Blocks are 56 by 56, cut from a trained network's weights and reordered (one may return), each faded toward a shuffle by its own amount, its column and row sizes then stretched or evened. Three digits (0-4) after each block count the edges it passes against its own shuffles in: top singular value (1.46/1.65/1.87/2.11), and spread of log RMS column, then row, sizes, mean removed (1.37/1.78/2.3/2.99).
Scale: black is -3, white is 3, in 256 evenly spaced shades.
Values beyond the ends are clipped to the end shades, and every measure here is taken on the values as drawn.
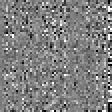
1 4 1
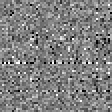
2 1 2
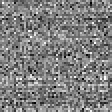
2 1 0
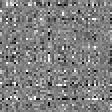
2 3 3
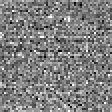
1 0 1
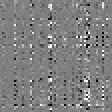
2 4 3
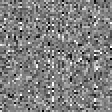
2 3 0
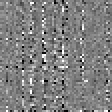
2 4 2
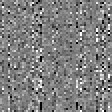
3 4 0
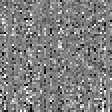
0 4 1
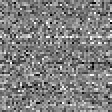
1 0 3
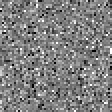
0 0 0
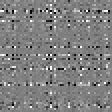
2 3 4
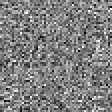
3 1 0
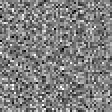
4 1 0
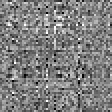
3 3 0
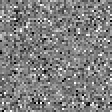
2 1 1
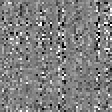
2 4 2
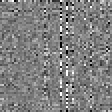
3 3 0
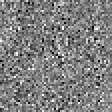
1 2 1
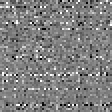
0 1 4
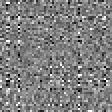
4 2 2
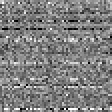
4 0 3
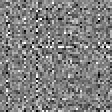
3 3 1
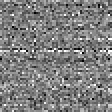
2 1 2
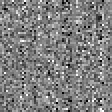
0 3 0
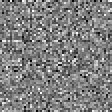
3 0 2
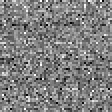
0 1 2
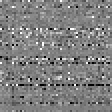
2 2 4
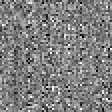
1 2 1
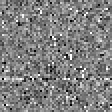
0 1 1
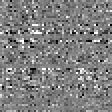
2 1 4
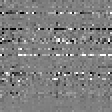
2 1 4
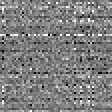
4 2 3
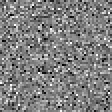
0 0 1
